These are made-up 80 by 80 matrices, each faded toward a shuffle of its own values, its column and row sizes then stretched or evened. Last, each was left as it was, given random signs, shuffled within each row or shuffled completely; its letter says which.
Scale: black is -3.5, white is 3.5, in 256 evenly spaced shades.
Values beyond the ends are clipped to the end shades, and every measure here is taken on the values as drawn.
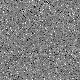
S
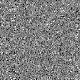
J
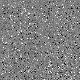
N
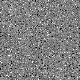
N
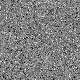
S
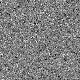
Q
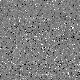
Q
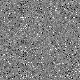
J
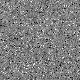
Q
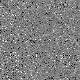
N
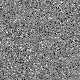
S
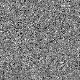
N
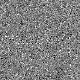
N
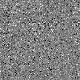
J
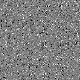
J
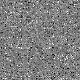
J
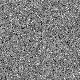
S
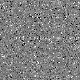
J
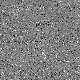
Q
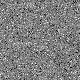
S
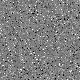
S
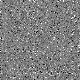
N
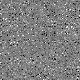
J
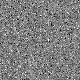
S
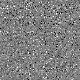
J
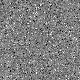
S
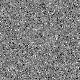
Q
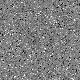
S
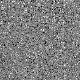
N
